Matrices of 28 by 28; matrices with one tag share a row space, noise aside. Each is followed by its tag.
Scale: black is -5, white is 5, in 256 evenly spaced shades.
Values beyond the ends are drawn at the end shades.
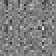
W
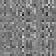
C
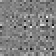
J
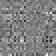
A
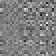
J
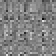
W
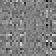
A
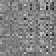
J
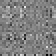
A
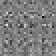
W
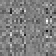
A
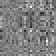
J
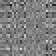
A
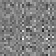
C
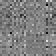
A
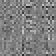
C
